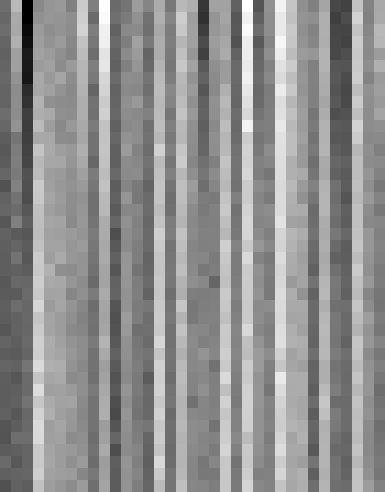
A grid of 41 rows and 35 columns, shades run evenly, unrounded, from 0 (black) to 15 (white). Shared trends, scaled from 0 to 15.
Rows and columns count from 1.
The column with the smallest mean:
3
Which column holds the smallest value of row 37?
1
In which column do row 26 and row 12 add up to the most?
26
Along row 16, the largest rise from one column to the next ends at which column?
4
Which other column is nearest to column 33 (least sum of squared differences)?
17
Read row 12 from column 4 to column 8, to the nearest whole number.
10 10 8 8 10
